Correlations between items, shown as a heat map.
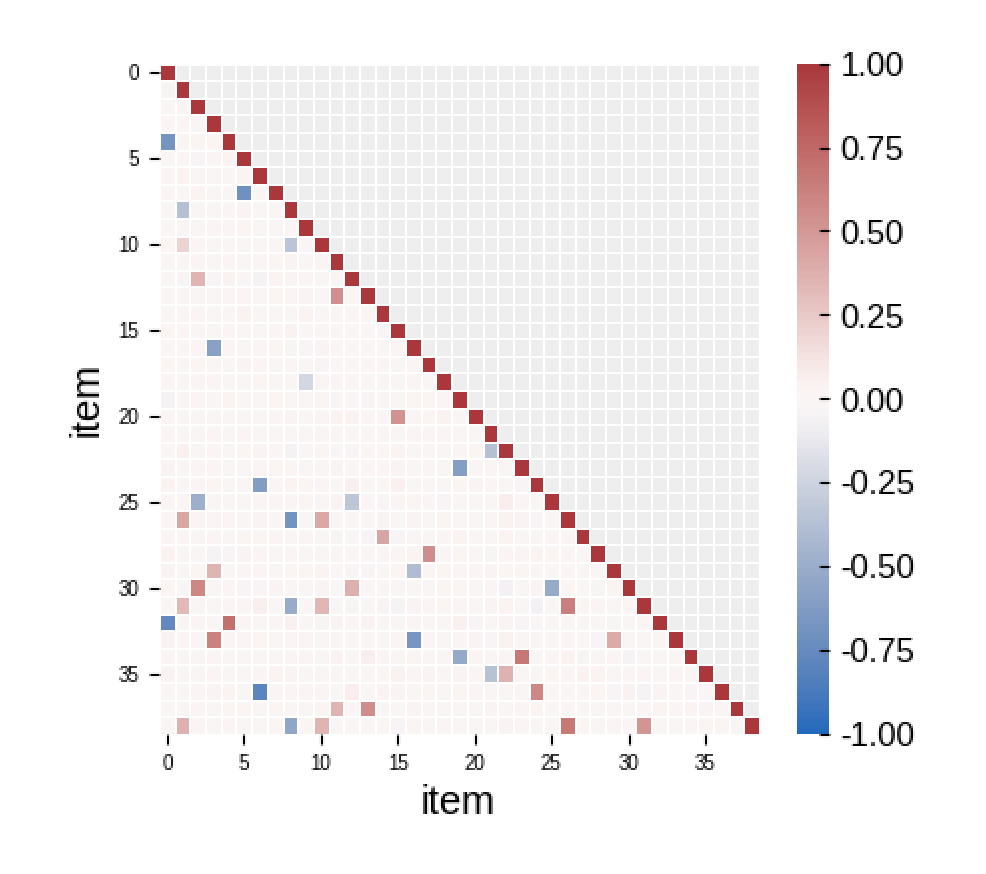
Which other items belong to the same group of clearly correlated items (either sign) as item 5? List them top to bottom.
7
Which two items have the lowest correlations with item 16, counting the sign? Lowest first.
33, 3
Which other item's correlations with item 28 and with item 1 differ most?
17
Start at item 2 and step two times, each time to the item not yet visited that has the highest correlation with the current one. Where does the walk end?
12
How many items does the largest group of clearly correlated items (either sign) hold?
6
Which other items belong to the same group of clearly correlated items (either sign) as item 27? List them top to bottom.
14
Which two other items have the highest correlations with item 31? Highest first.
26, 38
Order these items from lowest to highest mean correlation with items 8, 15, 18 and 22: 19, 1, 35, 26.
26, 1, 19, 35
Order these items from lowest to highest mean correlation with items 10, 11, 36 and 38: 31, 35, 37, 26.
35, 37, 31, 26
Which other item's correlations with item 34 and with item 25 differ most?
23
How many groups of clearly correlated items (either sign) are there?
13
